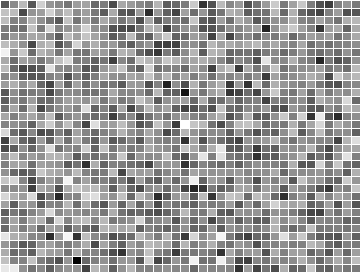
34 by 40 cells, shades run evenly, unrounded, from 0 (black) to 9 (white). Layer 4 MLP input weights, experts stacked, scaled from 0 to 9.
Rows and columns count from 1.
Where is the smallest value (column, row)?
9, 33
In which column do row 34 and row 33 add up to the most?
1
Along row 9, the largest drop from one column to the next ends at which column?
27
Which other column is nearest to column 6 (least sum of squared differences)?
28
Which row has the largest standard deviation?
30
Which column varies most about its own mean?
21
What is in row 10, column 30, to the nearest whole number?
2
